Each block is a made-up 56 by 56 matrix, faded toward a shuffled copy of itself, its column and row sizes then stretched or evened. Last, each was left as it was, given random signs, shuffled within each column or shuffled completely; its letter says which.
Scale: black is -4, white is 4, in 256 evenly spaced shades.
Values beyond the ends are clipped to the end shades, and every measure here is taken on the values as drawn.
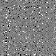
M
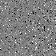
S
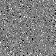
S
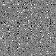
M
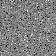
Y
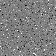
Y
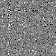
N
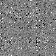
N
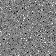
Y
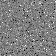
Y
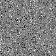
S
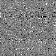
M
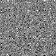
N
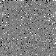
N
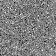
Y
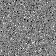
Y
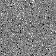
S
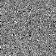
N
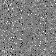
S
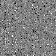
S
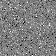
Y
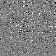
N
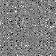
M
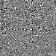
N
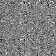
M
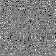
M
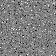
Y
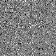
N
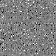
M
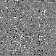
N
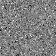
Y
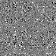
N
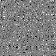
M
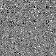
N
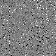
S
